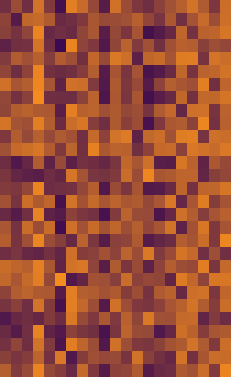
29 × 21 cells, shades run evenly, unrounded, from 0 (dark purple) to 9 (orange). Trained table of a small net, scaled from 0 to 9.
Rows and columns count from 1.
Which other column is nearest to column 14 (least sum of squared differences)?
12
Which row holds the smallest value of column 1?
25
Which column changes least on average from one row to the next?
13
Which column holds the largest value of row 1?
7
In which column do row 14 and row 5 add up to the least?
19
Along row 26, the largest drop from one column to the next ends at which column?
5
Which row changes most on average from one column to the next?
18
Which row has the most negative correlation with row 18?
22
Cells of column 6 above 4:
5
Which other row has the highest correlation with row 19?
29
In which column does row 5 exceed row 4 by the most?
6
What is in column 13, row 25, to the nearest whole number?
4
